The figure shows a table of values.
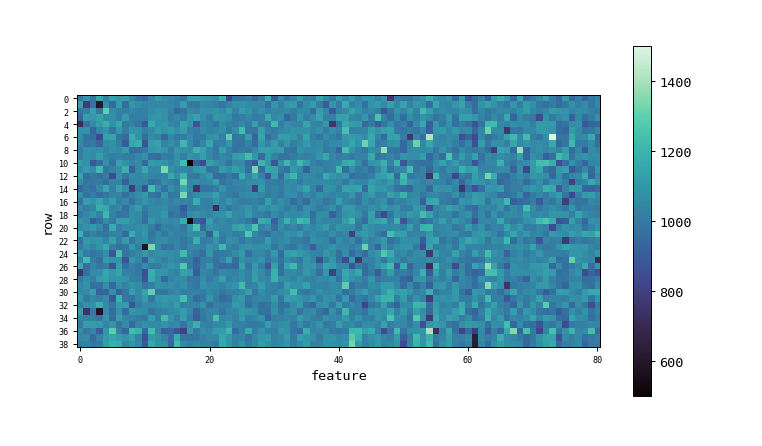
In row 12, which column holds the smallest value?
54
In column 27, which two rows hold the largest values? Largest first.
11, 20
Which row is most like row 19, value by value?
10
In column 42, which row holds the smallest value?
21
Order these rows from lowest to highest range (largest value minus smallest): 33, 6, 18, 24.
18, 24, 33, 6
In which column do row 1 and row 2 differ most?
3
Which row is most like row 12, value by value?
26
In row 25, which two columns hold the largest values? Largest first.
76, 1
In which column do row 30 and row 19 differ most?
17
